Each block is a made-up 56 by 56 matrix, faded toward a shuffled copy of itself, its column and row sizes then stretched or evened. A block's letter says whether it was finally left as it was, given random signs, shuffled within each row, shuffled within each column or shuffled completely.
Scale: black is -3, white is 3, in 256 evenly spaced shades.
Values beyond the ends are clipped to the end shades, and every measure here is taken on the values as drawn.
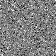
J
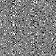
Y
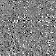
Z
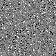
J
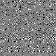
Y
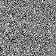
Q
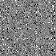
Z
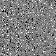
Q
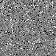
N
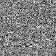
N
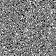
J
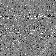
N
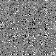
Z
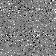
N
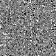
Q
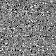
N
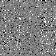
Z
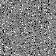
Q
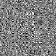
Y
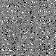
Z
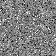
J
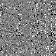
Z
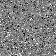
J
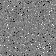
J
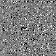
Z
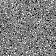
J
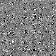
Z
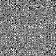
Y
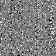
Q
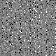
Q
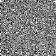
Z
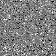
N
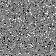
J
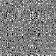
Y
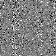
Q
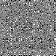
Y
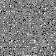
Z
